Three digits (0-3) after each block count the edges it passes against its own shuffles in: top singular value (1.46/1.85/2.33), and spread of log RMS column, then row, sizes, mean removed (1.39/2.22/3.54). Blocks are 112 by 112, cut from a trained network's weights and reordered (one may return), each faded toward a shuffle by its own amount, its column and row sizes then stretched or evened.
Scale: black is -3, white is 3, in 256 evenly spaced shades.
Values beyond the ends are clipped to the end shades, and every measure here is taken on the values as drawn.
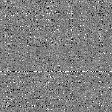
1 1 2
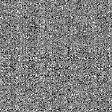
2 1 2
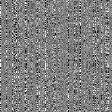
3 3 0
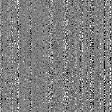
2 3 1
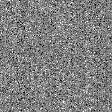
0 1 0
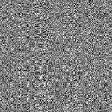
3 2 1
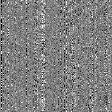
2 3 0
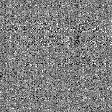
1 0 2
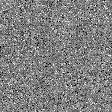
0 0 1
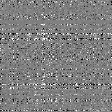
2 2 3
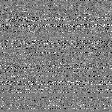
0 0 3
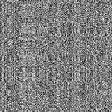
3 0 0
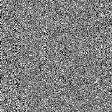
1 2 0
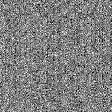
2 1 0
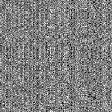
3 1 1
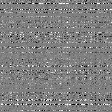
2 1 3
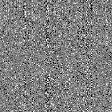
2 2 0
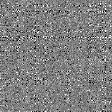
2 2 2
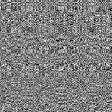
3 0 2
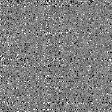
1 2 2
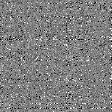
0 2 2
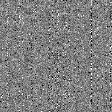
0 2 0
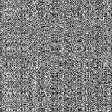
3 0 2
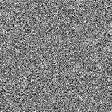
2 0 0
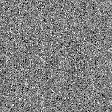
1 1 0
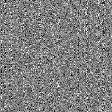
1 2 0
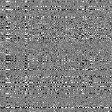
3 2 3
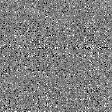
0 2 2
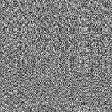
3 1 0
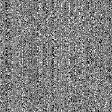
2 2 0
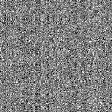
2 0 1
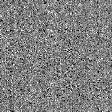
1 1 1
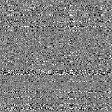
3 1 3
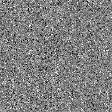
0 1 1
